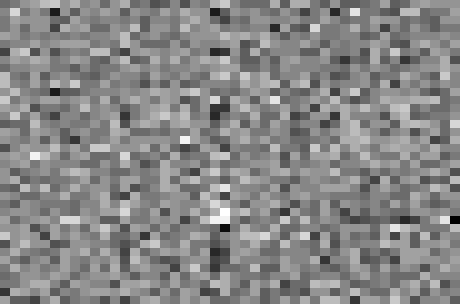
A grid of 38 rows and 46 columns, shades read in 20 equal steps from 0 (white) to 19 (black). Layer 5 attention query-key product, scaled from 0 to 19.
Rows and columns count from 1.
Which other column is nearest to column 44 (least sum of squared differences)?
5
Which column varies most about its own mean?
23
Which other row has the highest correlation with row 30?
11
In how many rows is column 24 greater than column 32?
12
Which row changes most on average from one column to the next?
30
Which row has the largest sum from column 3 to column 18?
38
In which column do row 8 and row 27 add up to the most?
35
